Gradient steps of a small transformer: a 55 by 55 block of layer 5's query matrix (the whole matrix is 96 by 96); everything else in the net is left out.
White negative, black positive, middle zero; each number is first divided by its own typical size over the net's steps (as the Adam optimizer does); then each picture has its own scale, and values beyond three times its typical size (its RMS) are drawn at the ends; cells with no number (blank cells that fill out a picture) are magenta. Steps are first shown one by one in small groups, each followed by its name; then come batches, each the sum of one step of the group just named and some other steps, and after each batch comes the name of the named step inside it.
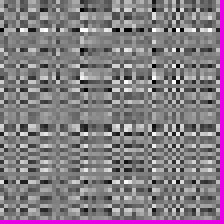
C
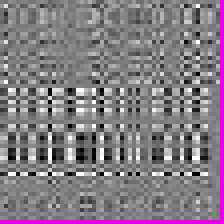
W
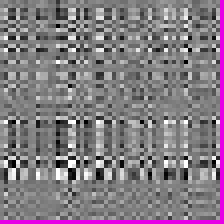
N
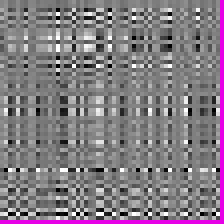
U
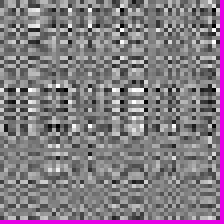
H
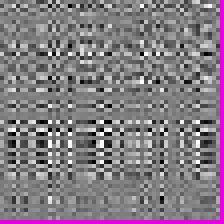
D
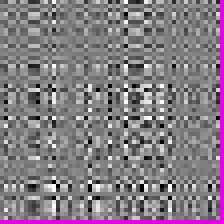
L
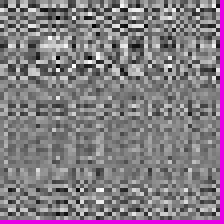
U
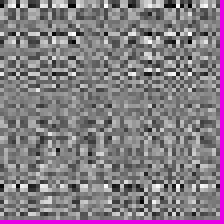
D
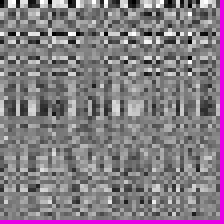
H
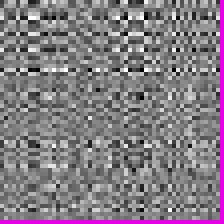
L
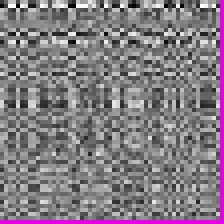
H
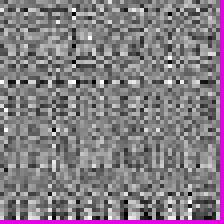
U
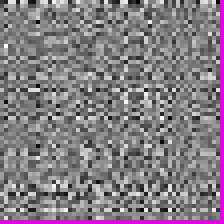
L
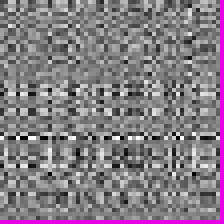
W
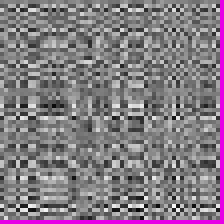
N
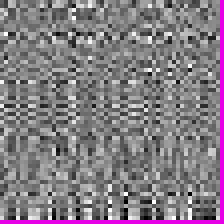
N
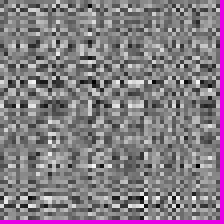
D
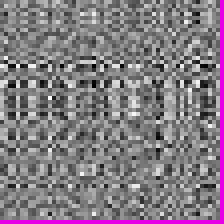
W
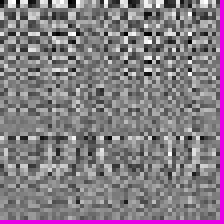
W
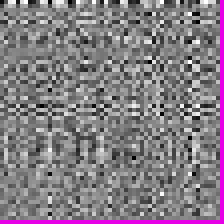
W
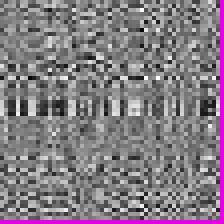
U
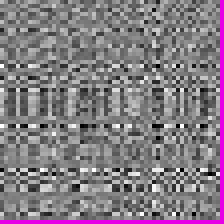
C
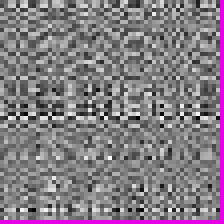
L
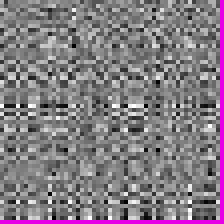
N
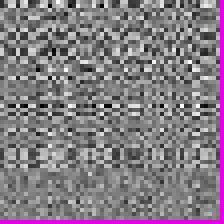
D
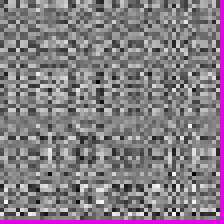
W
